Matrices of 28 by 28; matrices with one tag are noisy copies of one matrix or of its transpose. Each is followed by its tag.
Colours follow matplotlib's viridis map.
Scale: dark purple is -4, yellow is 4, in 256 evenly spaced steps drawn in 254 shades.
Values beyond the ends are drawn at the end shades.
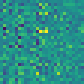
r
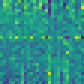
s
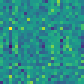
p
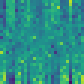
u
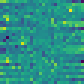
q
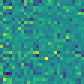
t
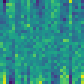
u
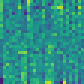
q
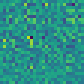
r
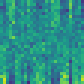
u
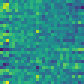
s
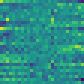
q
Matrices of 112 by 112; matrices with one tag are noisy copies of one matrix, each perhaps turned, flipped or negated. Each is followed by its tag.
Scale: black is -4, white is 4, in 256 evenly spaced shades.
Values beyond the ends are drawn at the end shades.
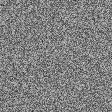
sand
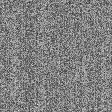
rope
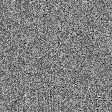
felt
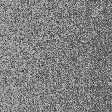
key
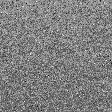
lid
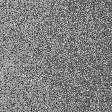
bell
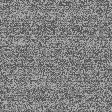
rope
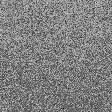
bell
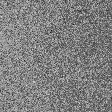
bell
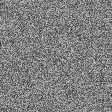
felt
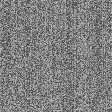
rope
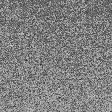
key
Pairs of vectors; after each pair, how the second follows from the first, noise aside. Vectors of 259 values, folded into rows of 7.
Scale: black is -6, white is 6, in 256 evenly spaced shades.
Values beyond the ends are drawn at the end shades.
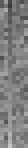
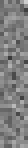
shuffled.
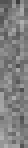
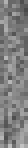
reversed, negated.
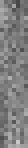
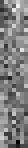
negated, scaled up.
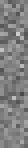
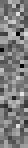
negated, scaled up.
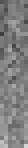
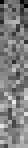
reversed, negated, scaled up.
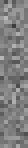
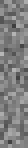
shuffled.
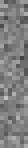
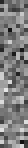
reversed, negated, scaled up.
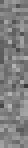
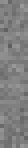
wrapped around, shrunk.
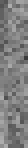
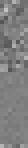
wrapped around, negated, partly zeroed.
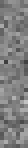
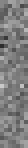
reversed, negated.
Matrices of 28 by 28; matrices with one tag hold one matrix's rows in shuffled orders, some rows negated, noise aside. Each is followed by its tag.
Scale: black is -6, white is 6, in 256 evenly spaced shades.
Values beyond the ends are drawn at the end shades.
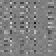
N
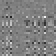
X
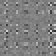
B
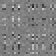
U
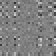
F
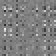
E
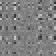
F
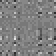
F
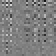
X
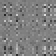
E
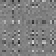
U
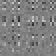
U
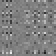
X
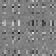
U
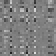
N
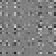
F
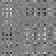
X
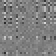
E
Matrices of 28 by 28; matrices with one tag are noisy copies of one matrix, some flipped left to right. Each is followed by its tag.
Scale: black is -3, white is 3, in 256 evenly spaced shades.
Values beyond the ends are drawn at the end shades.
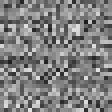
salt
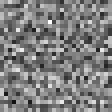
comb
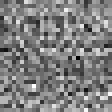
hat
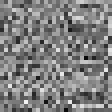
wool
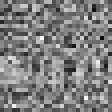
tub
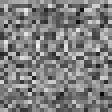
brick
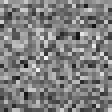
brick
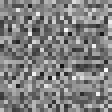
wool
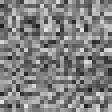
hat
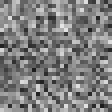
hat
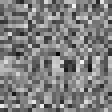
tub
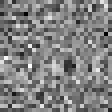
tub
